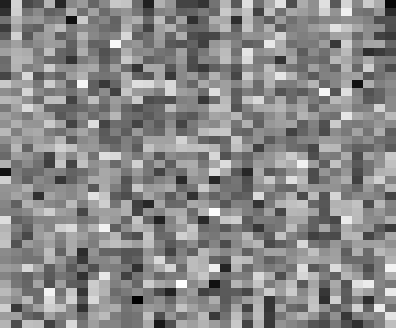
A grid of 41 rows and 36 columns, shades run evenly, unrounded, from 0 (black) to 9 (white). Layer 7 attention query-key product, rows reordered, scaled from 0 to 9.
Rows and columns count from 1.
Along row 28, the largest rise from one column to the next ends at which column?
32
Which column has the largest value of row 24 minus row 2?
36
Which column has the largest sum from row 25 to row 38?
10
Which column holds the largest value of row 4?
31
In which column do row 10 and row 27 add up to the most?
20
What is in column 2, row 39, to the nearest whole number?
2
